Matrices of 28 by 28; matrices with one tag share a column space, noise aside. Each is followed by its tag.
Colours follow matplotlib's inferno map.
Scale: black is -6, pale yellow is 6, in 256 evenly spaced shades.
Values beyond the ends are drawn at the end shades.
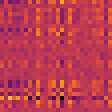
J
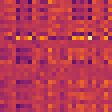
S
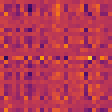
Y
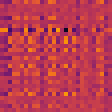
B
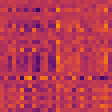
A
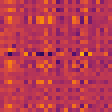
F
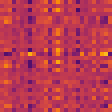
F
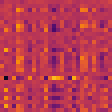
A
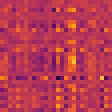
A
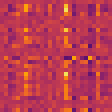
Y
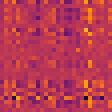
J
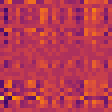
J
